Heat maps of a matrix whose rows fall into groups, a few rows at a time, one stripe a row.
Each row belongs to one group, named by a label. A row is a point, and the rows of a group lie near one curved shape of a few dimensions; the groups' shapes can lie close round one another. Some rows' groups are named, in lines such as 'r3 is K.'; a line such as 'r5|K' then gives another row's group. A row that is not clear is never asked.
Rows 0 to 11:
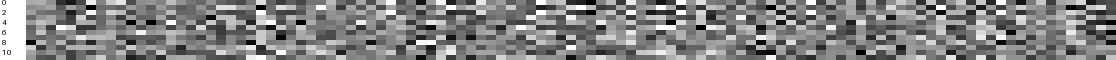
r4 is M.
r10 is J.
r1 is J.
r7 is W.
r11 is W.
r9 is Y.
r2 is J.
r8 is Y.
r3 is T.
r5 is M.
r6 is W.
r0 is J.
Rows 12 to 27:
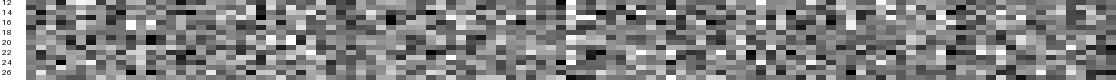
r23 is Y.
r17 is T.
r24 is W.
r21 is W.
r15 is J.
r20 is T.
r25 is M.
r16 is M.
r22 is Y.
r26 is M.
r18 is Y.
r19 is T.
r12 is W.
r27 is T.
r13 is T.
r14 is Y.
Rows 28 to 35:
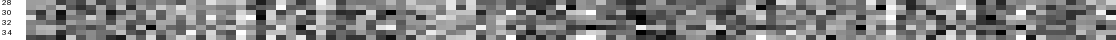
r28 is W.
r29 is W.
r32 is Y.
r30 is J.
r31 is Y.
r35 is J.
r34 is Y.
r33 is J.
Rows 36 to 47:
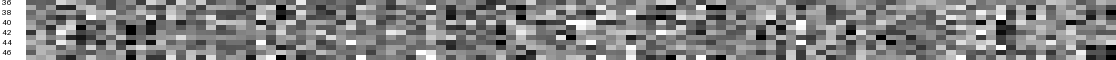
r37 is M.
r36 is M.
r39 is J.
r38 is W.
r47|M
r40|J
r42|M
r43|W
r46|Y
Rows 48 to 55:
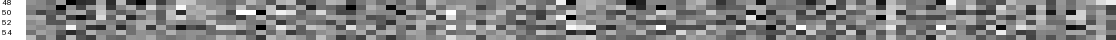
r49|J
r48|W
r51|W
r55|J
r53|J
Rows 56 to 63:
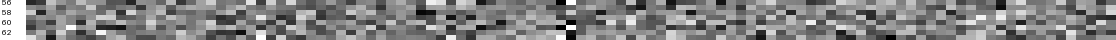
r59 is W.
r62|W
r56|T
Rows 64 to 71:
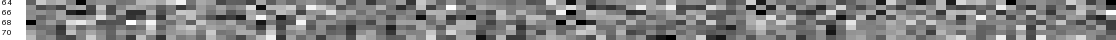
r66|W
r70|J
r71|M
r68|T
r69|J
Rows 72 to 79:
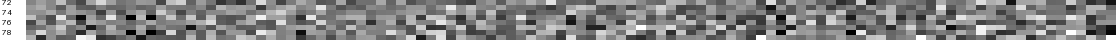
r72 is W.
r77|Y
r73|J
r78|M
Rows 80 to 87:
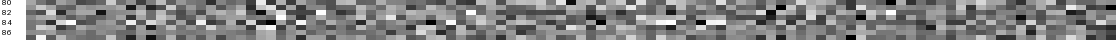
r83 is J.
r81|M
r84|M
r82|W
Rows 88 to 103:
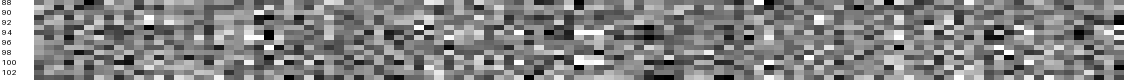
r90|Y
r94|J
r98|J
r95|Y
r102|Y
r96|J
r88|W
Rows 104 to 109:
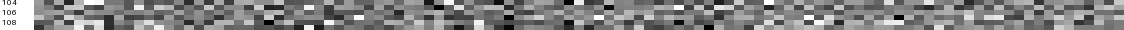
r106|M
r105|M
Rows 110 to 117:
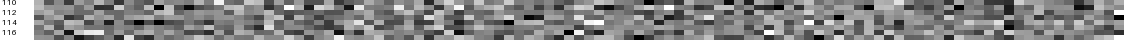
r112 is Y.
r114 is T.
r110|Y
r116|W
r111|J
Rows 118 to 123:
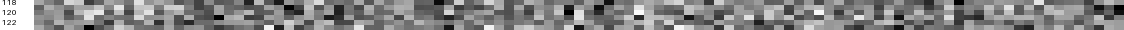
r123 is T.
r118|M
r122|J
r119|W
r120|W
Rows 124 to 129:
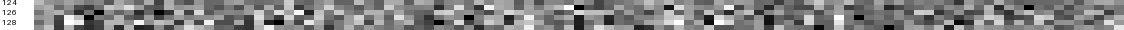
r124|J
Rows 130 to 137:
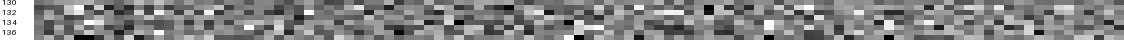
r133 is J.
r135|J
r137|W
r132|M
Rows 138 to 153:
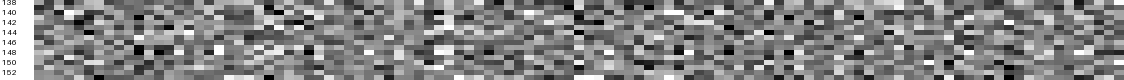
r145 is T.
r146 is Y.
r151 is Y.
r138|W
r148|M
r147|T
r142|J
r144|W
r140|M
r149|M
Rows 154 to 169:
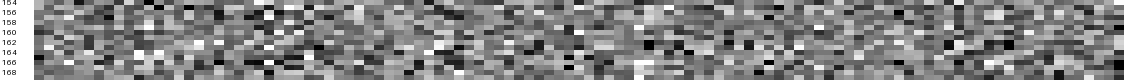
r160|T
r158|J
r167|W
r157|Y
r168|Y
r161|M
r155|J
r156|T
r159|W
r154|W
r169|Y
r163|Y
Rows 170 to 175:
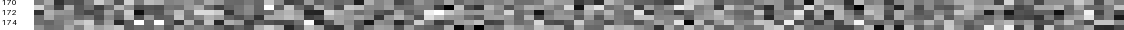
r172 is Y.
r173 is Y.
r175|W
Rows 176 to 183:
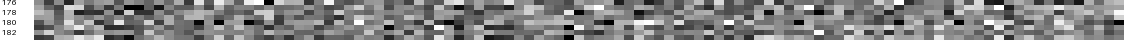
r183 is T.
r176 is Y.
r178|W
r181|T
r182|J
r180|Y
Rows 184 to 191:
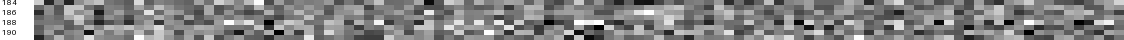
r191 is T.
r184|Y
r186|Y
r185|M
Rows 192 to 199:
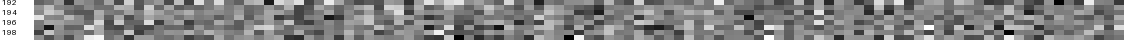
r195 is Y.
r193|J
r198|Y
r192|Y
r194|J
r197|W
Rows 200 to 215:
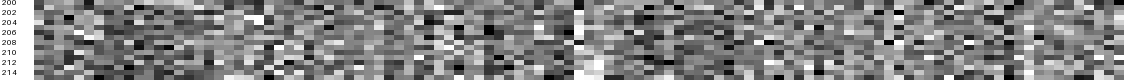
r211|W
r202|T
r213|T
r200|W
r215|J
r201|Y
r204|Y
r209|T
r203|Y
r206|T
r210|J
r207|W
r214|T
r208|W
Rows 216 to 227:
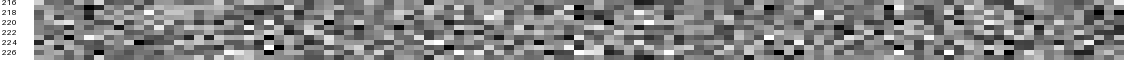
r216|Y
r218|W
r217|W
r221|J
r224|Y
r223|W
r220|Y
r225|T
